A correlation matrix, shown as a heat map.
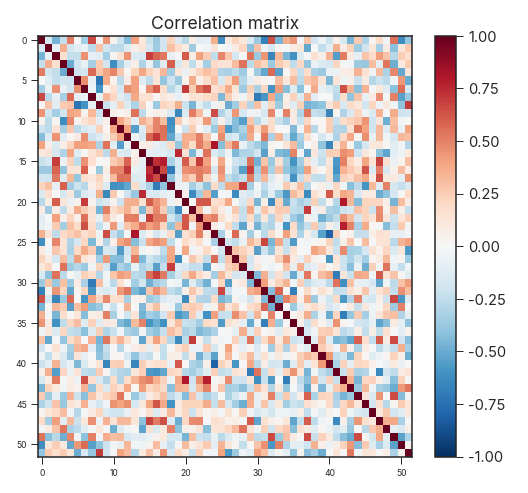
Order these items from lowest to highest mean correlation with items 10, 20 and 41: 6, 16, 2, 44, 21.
44, 21, 2, 16, 6
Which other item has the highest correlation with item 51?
8
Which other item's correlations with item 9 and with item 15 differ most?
2
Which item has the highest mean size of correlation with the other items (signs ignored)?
16
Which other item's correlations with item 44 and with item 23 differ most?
42
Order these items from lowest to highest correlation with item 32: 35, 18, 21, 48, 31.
31, 48, 18, 21, 35
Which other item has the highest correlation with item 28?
18
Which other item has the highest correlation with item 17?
15
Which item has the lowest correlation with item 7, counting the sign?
30
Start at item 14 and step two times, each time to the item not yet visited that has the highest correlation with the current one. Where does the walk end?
40
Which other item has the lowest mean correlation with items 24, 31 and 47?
19
